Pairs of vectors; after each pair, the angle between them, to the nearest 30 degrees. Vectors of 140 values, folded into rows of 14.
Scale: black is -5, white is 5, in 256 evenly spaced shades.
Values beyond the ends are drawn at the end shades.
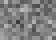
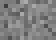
120 degrees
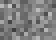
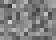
150 degrees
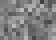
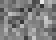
150 degrees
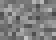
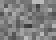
30 degrees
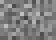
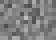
150 degrees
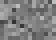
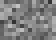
30 degrees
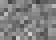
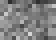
30 degrees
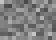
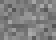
60 degrees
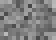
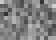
60 degrees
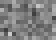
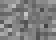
90 degrees
